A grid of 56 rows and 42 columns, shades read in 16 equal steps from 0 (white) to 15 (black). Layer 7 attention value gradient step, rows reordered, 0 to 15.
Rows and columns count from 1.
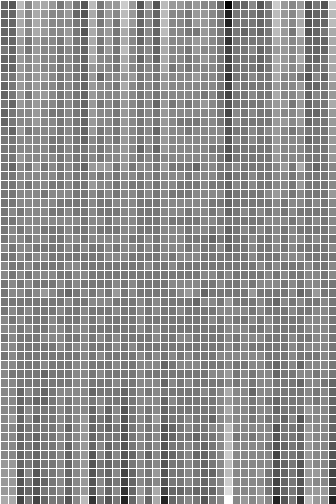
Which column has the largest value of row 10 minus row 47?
29
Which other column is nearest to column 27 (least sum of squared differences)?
7
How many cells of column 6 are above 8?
5
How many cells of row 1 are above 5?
34
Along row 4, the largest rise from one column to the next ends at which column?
39
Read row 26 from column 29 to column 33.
9 8 7 8 7
